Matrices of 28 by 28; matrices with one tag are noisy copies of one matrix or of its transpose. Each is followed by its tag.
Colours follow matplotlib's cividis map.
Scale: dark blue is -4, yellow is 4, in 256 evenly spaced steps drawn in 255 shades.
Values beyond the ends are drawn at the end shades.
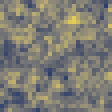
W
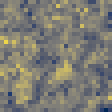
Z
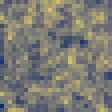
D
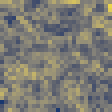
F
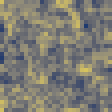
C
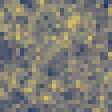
W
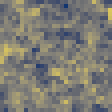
D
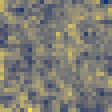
F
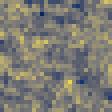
C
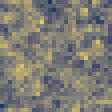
W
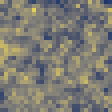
D
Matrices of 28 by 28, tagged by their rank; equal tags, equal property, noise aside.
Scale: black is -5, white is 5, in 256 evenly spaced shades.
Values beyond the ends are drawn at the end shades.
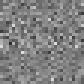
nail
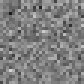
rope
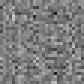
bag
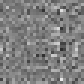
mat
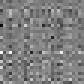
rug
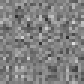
bag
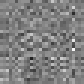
mat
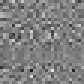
nail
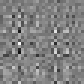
rug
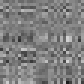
rug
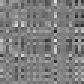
rug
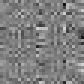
mat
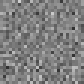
bag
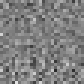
mat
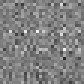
nail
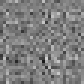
bag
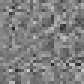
bag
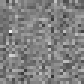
rope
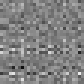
rug
